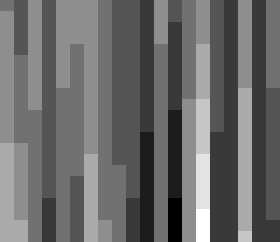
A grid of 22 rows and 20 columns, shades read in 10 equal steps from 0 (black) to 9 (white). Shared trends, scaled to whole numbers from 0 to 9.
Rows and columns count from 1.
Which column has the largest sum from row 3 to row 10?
15
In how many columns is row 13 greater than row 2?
4
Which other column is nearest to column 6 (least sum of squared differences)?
12
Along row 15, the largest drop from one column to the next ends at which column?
16
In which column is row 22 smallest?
13
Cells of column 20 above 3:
8
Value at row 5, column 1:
5
